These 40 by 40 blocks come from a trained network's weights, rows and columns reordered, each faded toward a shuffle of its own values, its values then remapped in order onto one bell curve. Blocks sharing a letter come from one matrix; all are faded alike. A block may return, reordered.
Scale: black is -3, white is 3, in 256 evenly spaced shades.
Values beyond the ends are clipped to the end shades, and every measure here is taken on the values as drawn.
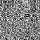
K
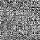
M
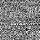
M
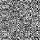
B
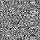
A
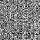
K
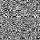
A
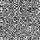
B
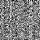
K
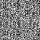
K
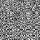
A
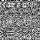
M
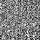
K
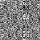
B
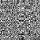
M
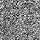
K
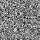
K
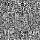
K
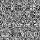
B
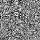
K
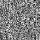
K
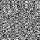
A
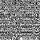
M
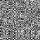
B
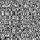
A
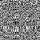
A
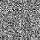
K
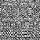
M
